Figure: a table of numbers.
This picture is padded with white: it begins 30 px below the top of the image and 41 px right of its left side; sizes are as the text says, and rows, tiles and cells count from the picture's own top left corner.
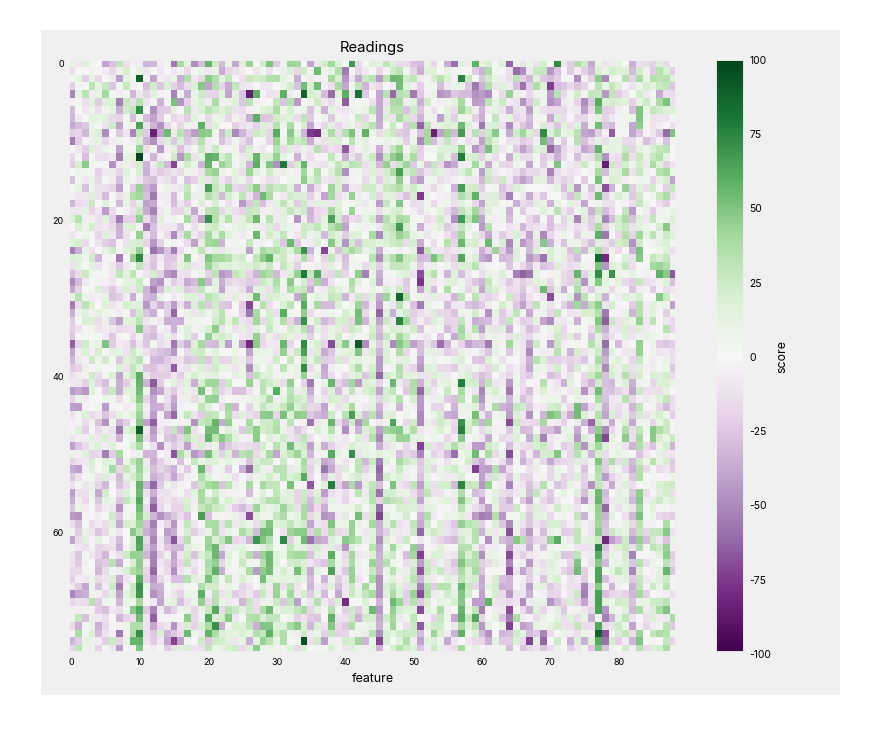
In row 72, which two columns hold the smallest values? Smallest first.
64, 51
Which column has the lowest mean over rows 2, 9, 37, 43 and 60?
12
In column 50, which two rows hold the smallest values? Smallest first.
4, 36
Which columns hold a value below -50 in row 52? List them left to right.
26, 37, 45, 59
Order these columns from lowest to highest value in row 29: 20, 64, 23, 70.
70, 64, 23, 20
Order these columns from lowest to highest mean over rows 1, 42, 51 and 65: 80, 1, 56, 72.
1, 72, 56, 80
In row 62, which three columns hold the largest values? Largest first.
77, 10, 21
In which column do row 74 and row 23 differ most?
69
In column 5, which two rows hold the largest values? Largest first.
36, 4
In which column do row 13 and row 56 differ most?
30
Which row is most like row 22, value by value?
48
